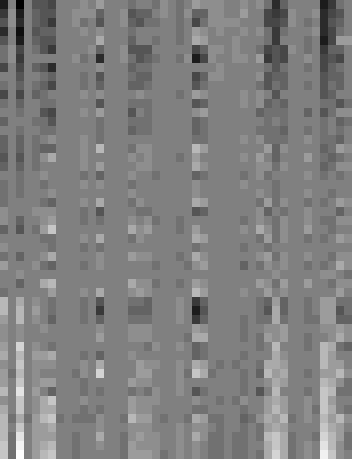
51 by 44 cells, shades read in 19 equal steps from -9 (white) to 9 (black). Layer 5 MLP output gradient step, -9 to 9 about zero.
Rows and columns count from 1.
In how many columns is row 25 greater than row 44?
8
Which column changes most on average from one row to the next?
25
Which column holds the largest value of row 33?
1
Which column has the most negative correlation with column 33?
23
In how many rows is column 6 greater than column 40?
19
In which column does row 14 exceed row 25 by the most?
7
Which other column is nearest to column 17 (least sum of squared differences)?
6
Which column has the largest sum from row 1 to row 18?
3
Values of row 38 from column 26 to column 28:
-3 0 0
